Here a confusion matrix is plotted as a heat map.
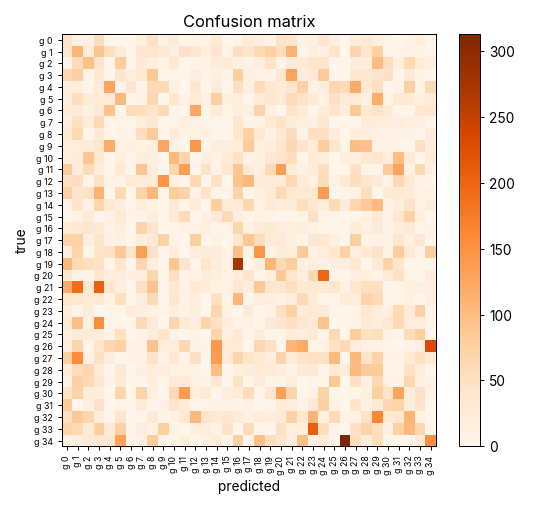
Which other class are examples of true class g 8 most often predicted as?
g 17
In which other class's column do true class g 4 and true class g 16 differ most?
g 27
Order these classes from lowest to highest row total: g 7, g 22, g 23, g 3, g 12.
g 7, g 23, g 22, g 3, g 12
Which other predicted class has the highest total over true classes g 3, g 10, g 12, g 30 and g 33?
g 31
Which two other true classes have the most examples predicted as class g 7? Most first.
g 18, g 11
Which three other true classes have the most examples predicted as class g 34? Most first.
g 26, g 18, g 4
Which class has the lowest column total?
g 6
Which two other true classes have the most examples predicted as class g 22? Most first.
g 26, g 34
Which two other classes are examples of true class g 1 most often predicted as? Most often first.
g 21, g 3
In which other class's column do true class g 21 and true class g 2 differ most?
g 3
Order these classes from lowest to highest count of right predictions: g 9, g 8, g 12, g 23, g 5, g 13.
g 23, g 13, g 12, g 8, g 5, g 9
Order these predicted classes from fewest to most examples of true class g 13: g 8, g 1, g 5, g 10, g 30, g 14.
g 14, g 30, g 1, g 5, g 10, g 8
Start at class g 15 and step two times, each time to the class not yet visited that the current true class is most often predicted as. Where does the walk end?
g 29
